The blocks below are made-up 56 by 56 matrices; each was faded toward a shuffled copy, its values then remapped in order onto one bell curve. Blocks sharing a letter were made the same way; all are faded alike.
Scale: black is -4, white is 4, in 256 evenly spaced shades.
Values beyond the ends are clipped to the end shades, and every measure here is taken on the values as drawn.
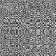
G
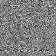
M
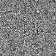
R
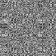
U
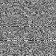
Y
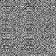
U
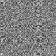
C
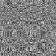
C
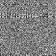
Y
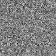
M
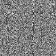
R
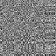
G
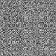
C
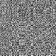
U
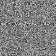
M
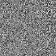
R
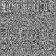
C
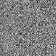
M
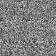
M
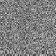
C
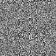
R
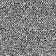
M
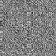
C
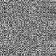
C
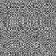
G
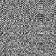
U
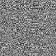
Y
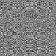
G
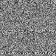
M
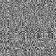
C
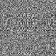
Y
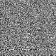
M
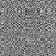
G
